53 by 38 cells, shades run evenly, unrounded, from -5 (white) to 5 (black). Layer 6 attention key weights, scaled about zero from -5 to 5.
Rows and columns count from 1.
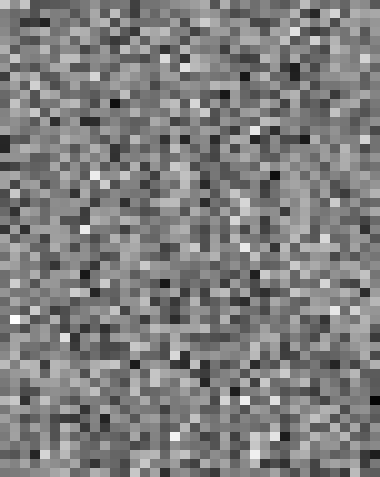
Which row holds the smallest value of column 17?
7
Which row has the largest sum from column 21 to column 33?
41
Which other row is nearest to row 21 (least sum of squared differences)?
18
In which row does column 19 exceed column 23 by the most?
33
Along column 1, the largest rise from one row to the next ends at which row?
16
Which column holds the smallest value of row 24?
25
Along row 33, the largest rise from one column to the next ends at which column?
10
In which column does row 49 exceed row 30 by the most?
15
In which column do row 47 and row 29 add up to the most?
11
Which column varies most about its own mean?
26
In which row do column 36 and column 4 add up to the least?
35
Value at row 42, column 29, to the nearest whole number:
-3
